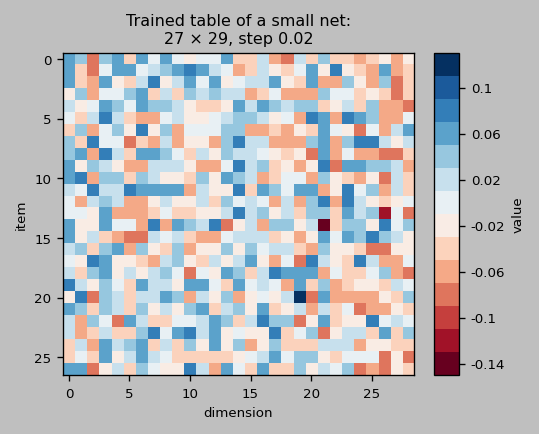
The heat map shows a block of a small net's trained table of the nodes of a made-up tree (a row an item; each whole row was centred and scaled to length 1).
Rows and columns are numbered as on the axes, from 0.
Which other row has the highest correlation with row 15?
9
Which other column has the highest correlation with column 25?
2
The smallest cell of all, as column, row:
21, 14
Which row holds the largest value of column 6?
6
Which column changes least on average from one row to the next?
27
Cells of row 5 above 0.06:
3
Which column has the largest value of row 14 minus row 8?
26
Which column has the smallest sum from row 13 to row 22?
22
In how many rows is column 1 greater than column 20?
11
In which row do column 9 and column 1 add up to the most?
20
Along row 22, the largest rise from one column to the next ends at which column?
5
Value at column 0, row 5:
0
